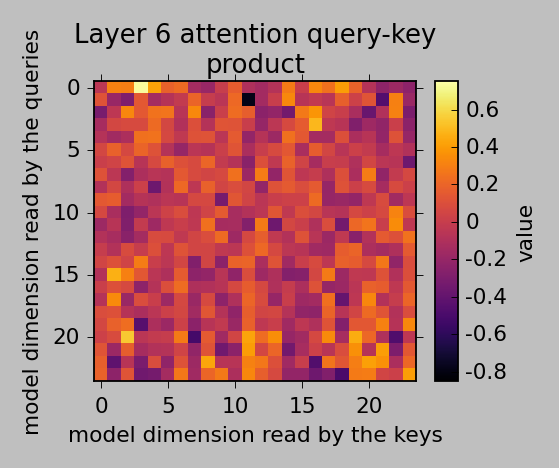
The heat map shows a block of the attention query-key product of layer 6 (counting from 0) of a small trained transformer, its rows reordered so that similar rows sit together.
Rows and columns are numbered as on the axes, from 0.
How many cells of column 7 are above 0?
9
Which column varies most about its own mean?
11
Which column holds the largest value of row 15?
1
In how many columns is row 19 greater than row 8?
11
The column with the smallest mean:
7
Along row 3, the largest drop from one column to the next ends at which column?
17
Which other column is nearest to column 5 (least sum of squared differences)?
15
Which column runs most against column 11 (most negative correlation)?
14
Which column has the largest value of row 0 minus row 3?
3
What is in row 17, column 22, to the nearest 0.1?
0
